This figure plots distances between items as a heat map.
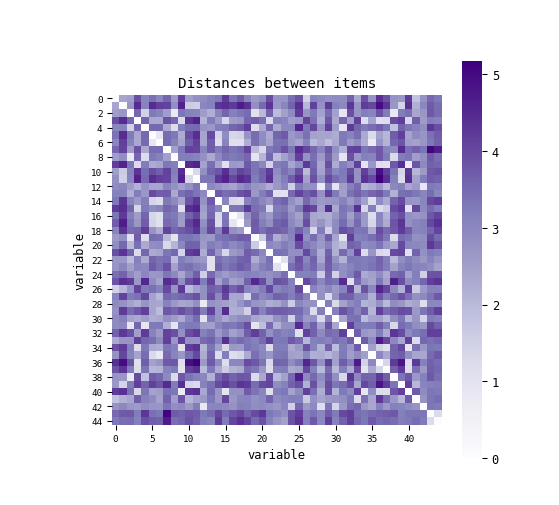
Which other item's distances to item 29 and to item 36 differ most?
15
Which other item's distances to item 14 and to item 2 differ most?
38
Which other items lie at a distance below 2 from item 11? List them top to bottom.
1, 10, 39
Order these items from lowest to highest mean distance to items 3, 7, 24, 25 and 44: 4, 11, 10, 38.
4, 38, 10, 11
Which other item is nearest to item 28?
12
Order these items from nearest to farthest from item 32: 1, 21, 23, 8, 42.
21, 23, 42, 8, 1
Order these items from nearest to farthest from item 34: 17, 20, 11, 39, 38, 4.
17, 20, 4, 38, 39, 11
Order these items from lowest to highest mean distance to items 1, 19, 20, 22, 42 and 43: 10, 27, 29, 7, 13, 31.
31, 13, 10, 7, 27, 29
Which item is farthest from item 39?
36
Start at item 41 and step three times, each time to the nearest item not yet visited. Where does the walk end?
0
